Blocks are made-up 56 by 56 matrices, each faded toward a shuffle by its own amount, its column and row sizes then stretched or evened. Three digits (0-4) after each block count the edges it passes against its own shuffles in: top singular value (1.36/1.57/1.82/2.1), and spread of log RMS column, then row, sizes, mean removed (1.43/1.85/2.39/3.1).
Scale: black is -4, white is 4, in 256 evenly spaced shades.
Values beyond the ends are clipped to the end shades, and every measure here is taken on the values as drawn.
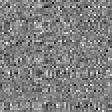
4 0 3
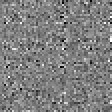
2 2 2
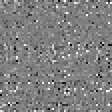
2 1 3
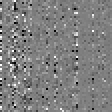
3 4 0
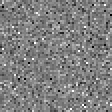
0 0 0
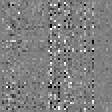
2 4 2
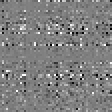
2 3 4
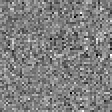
2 1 1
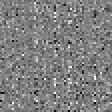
2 3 1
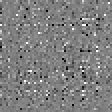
3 2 2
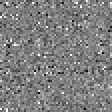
0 1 2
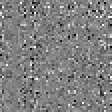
2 3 2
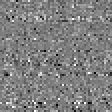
1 1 3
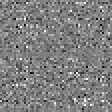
3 1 3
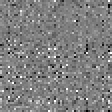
1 2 3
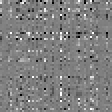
3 4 3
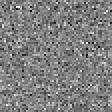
1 0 2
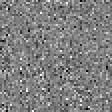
1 2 0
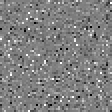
1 0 1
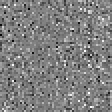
1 2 0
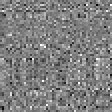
4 1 2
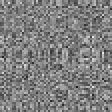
4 1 1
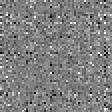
2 2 2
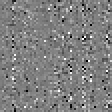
3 3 1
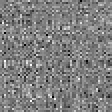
4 1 1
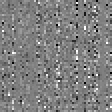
0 4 0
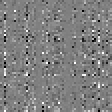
4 4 2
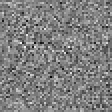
2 0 1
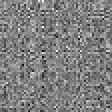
4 2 0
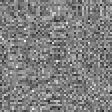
4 0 0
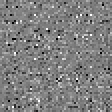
2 1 2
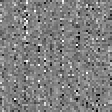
1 3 0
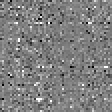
0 3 2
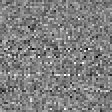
1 0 2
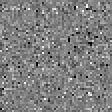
0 1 1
